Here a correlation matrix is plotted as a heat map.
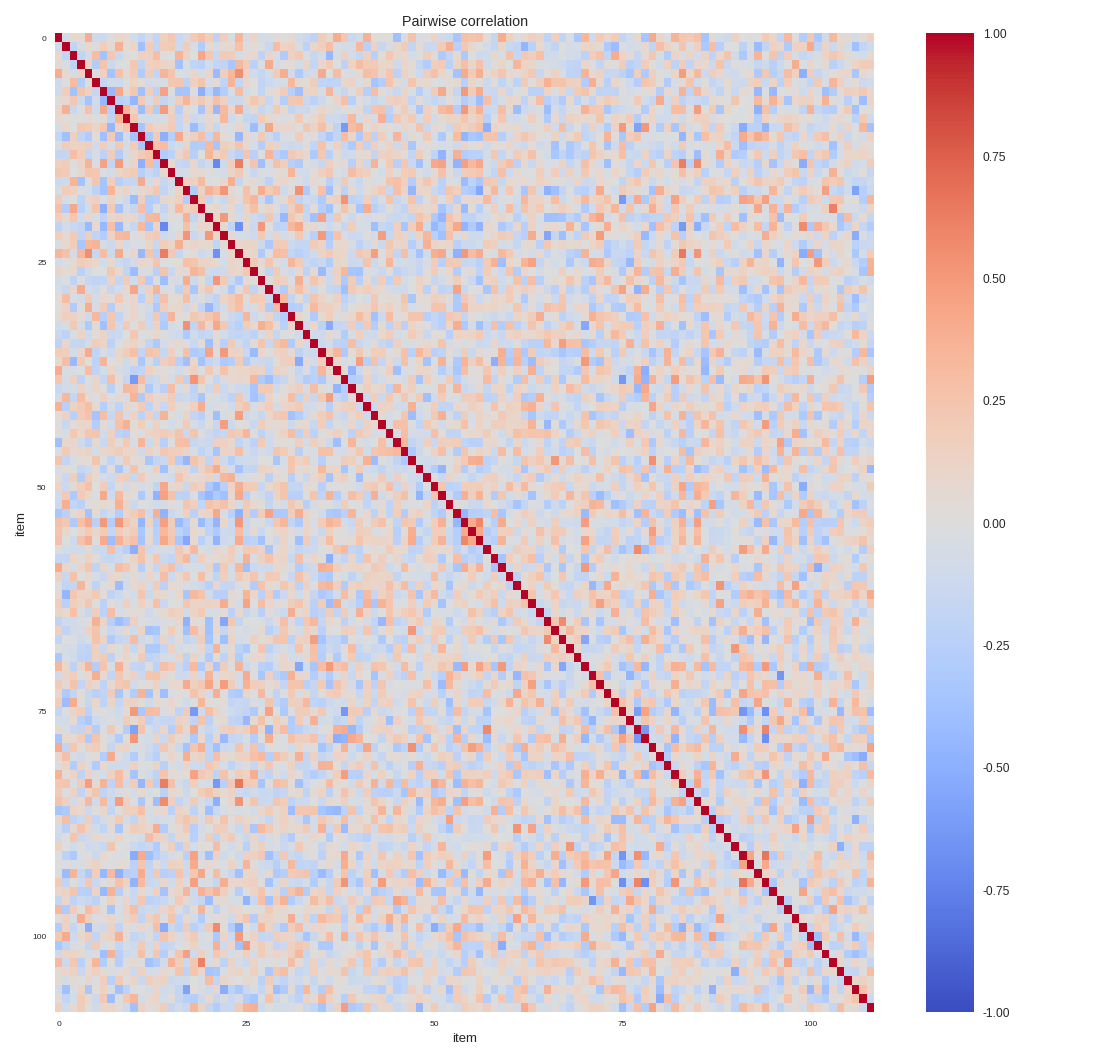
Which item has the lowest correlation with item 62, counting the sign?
1
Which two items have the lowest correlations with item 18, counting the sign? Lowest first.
75, 10
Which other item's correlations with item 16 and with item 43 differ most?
54
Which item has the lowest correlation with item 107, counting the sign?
80
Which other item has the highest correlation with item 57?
77
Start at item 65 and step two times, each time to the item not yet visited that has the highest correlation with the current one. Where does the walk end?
34
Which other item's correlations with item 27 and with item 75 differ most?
91
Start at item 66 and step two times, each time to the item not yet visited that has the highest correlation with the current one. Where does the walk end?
79
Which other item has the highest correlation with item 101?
25
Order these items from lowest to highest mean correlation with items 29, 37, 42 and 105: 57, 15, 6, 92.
92, 15, 57, 6
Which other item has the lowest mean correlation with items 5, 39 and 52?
37
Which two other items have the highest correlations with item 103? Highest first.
19, 97
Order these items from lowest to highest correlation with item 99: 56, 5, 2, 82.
56, 82, 2, 5
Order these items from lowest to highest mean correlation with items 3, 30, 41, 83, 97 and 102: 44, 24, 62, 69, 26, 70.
69, 26, 70, 62, 44, 24
